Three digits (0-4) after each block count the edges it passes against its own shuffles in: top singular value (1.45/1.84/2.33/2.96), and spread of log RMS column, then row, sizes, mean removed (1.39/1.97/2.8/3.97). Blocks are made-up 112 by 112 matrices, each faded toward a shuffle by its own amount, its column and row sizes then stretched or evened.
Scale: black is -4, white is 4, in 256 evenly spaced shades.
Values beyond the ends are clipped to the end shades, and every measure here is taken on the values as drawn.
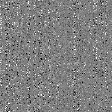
1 3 0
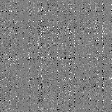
0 3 2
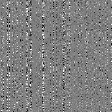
3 4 0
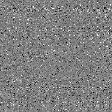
2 1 2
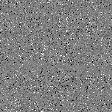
0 1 2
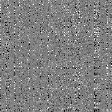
2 3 1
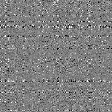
3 2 3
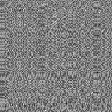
4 0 1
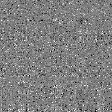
2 1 2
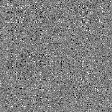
2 2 2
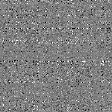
1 2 3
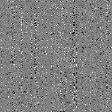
0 3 2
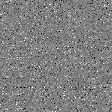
2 0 1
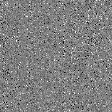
1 2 1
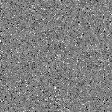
2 1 0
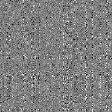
3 3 2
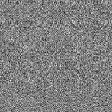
3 1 1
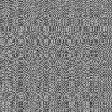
4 2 2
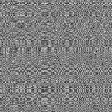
4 0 3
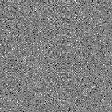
3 1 0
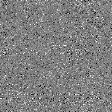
0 1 2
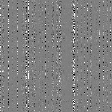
1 4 1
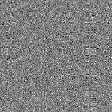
3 1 1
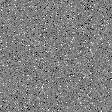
0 1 0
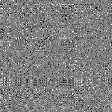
3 1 2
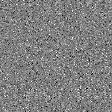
1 1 1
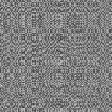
4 2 1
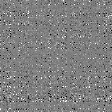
1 3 3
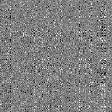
3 3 2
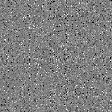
2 2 0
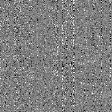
2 3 0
